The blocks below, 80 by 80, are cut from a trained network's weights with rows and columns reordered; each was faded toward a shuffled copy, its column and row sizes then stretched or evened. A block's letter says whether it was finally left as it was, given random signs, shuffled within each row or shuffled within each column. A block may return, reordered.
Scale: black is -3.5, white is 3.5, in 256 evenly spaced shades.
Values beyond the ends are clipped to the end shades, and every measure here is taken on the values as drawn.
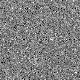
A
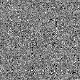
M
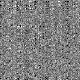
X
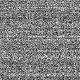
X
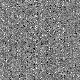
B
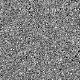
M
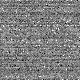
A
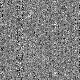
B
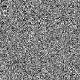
X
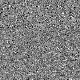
A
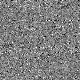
A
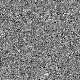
A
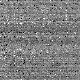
X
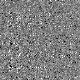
M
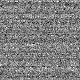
A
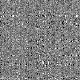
X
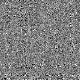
M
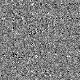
M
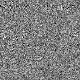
M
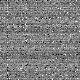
X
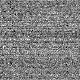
X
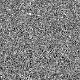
M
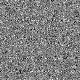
A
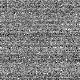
X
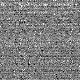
X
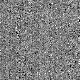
B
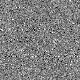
A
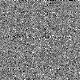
M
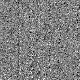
B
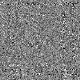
M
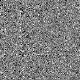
M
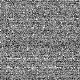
X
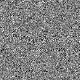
M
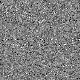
A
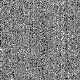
B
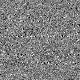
A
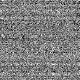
X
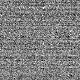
X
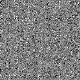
M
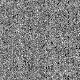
B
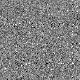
M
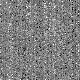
B
